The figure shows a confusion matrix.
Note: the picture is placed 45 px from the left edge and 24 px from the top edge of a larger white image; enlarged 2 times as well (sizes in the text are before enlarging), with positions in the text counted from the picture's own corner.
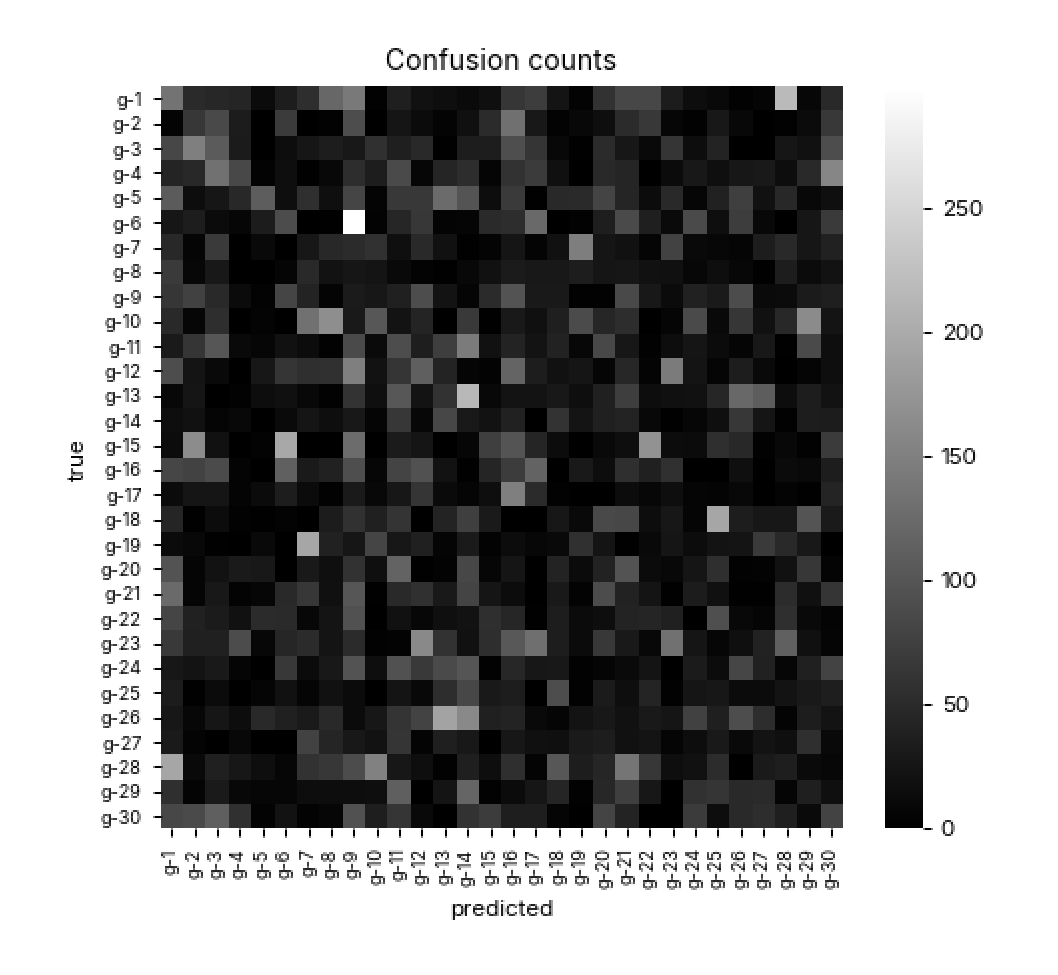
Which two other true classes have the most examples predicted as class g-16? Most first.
g-17, g-2
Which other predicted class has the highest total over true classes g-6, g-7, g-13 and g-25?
g-9
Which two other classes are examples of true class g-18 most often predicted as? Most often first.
g-25, g-29
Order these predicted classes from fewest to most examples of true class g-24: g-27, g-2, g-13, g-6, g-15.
g-15, g-2, g-27, g-6, g-13
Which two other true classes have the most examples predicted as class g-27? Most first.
g-13, g-19
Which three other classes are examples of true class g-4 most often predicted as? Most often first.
g-30, g-3, g-11
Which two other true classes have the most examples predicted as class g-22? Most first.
g-15, g-1
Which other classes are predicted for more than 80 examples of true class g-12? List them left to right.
g-1, g-9, g-16, g-23
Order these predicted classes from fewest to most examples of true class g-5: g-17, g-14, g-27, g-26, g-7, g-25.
g-17, g-27, g-25, g-7, g-26, g-14
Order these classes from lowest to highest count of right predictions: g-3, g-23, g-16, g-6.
g-16, g-6, g-3, g-23
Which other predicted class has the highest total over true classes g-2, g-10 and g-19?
g-7
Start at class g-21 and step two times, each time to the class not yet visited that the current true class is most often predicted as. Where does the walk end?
g-28
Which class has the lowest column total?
g-5
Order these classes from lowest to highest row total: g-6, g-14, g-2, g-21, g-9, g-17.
g-17, g-14, g-2, g-21, g-9, g-6
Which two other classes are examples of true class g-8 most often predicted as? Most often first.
g-1, g-7
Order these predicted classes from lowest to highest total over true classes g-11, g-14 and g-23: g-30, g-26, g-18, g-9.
g-30, g-26, g-18, g-9
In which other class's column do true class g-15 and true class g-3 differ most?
g-6
